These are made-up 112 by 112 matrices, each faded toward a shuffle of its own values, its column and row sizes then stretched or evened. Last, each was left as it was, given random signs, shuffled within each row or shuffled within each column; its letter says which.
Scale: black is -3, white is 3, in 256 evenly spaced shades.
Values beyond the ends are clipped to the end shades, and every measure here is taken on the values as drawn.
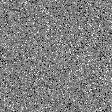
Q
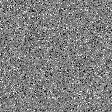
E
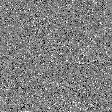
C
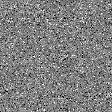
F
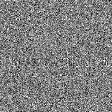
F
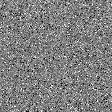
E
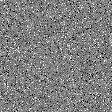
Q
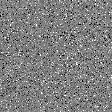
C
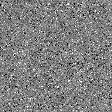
E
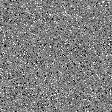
E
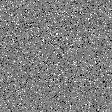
E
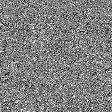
F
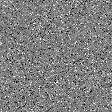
E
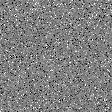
E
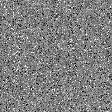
Q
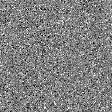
C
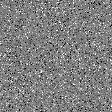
Q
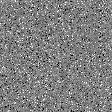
Q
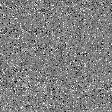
C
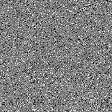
F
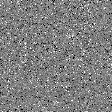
F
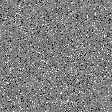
Q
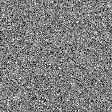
C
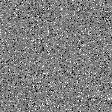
C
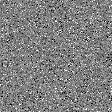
C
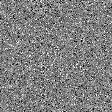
Q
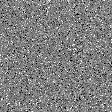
Q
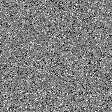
E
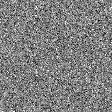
Q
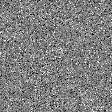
Q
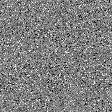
E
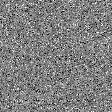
E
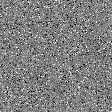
E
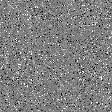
C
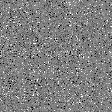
F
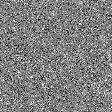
C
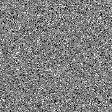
F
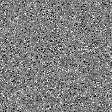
F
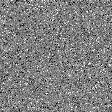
E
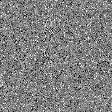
C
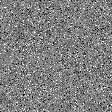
Q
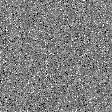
Q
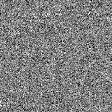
F
